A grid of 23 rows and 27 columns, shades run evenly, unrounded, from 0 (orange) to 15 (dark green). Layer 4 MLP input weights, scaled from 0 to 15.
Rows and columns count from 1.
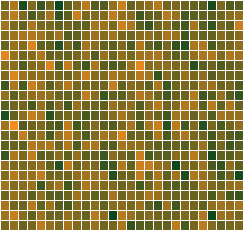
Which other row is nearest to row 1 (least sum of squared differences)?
20
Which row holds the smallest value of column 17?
17
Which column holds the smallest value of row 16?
16
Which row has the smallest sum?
6
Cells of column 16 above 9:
7
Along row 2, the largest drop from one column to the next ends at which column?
9
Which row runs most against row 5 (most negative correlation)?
11
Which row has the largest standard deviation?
13
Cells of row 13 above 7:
19
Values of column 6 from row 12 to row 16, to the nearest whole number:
13 10 11 5 9
